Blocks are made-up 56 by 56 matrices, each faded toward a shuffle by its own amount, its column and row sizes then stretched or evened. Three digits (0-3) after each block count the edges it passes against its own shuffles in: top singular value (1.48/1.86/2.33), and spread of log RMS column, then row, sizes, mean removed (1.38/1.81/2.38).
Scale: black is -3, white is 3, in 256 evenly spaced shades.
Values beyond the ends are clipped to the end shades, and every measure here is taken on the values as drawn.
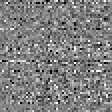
1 2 3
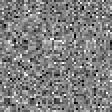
2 0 0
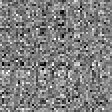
2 2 0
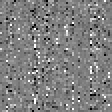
0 3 0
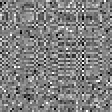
3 2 0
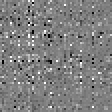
0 3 2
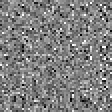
2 2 0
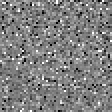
1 0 1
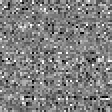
1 0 3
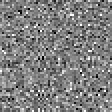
2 0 1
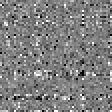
2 2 3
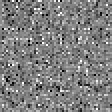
1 2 2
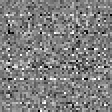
0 2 3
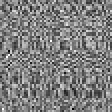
3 0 1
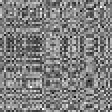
3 2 1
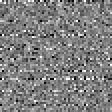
2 0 3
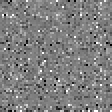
0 2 2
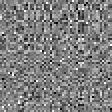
3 2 1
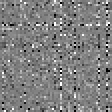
1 3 2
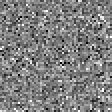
0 1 1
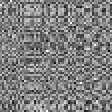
3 0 2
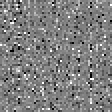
1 2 0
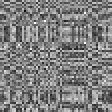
3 1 2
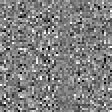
2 3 1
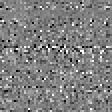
1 1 3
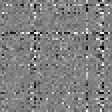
3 3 3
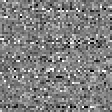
1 0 3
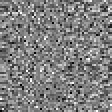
2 0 0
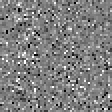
0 2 0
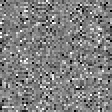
1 2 0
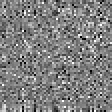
2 2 1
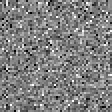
1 0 0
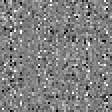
0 3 0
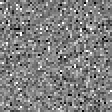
0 1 0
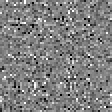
1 1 1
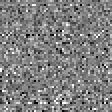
1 0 3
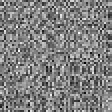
3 1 0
